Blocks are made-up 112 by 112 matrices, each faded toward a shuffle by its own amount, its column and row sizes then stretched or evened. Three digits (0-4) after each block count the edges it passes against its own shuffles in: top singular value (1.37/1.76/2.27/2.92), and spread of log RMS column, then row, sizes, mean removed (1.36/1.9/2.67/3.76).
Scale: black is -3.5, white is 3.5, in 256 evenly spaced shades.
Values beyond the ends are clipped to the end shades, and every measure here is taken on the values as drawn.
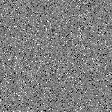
1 1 0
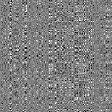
4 4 1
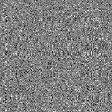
3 2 1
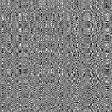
4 4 1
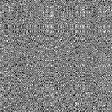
4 1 2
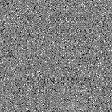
3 0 0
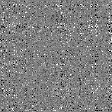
1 3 3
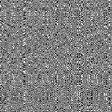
4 3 0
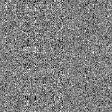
2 3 0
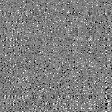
3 1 2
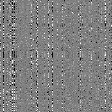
4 4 0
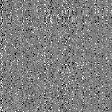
3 3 1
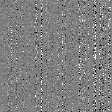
2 4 0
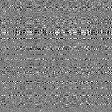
4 1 4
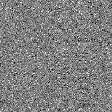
2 1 0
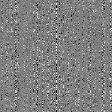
3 4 0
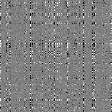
4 4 3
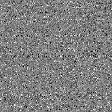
2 1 2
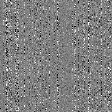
0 4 0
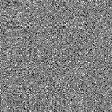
3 1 1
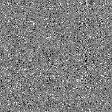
2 2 2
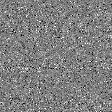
1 0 2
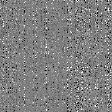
0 4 2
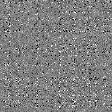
0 3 3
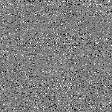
0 1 3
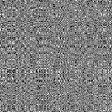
4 2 2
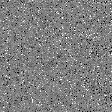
1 2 0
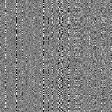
4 4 1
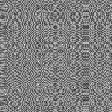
4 1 0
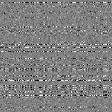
4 1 4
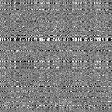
4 0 4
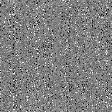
1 3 0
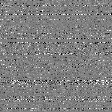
2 0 4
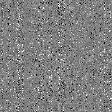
1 3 1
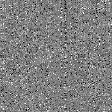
2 2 0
